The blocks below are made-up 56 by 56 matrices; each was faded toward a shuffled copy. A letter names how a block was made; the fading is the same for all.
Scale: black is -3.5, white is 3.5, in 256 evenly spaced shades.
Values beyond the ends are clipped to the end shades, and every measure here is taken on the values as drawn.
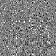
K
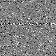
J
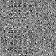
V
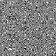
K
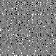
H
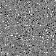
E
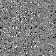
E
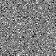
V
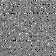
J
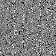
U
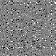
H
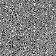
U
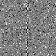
K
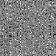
K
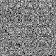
V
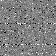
J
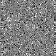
K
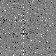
E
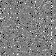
E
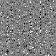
K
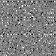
H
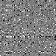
H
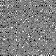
H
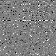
H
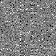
K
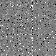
E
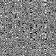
V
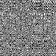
V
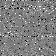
J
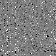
E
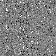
U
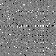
H
